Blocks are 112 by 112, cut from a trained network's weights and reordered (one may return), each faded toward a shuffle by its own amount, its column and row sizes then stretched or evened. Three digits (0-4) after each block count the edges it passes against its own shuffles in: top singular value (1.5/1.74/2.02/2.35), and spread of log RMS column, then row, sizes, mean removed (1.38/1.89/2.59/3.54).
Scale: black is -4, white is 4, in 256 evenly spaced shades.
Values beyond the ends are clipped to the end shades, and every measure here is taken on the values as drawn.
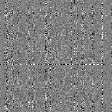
2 4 2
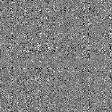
1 3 3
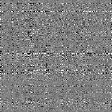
2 3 4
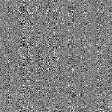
3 4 2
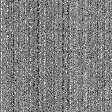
4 3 0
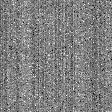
3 0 0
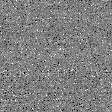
0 0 1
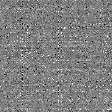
1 2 2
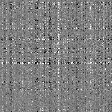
4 3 3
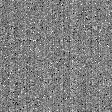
1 0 0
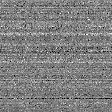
4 0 3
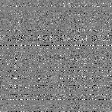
1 2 4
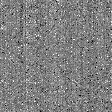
1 1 0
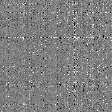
1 3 2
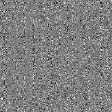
1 4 2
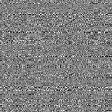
4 0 4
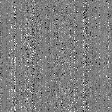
1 4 0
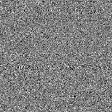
0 0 2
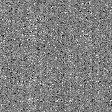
0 0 1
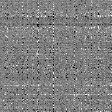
3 3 2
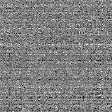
3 2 2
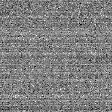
3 1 0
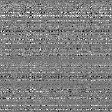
4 2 4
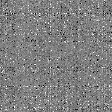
1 2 2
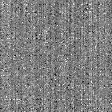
3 0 2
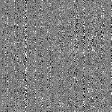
0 4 1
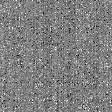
1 1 1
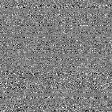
0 0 4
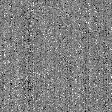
1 2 0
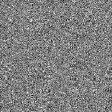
1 2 1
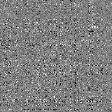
0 3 3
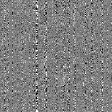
3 4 1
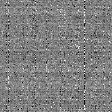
2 3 0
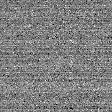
3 1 0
